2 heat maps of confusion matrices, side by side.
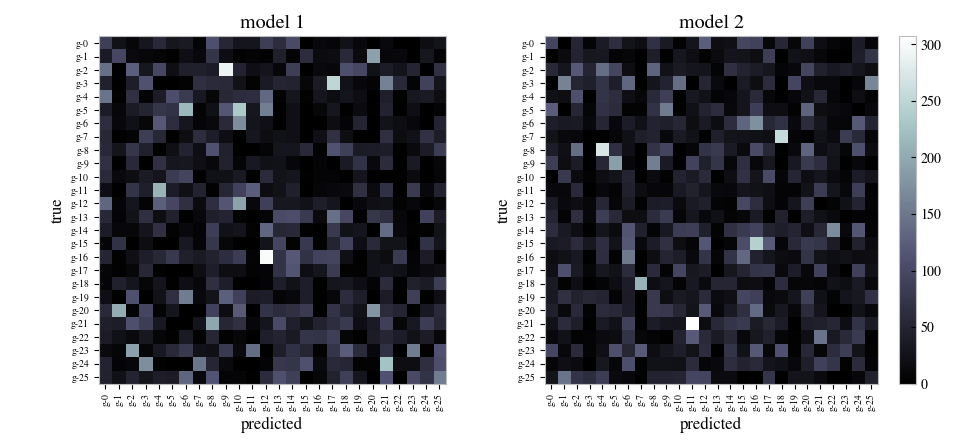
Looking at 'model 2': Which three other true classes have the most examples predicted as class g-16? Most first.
g-15, g-6, g-20
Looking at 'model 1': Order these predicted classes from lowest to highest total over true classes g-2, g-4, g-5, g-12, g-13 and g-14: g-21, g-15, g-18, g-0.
g-15, g-18, g-21, g-0
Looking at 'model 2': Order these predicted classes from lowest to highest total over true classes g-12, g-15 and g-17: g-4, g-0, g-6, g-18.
g-18, g-0, g-4, g-6
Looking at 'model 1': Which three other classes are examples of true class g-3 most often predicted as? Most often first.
g-17, g-21, g-24
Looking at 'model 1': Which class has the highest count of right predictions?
g-20
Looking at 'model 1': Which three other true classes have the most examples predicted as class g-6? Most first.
g-5, g-19, g-25
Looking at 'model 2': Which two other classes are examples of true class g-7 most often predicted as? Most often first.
g-18, g-23
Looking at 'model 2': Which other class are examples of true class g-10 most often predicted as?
g-17
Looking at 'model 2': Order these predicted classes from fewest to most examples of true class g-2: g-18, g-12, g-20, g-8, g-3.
g-18, g-12, g-3, g-20, g-8
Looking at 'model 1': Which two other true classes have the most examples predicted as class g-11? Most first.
g-23, g-4
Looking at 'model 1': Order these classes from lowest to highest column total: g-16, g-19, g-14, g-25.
g-16, g-19, g-25, g-14
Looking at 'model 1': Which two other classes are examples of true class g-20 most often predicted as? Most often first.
g-1, g-10
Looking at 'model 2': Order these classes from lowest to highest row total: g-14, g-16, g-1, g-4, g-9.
g-1, g-4, g-16, g-9, g-14
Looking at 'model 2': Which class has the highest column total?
g-16
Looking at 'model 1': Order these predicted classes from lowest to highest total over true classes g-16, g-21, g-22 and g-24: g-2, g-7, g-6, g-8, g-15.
g-6, g-2, g-7, g-15, g-8
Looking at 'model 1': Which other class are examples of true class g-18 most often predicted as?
g-25
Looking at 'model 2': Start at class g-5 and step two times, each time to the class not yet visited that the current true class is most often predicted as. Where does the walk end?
g-8
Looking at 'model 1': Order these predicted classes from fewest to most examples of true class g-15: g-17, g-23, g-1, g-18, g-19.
g-23, g-19, g-17, g-1, g-18
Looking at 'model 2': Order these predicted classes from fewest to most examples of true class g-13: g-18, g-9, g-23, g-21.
g-23, g-21, g-18, g-9
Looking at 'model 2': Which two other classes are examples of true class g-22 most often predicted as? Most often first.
g-21, g-11
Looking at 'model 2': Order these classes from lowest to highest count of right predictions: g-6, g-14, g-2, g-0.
g-6, g-14, g-0, g-2
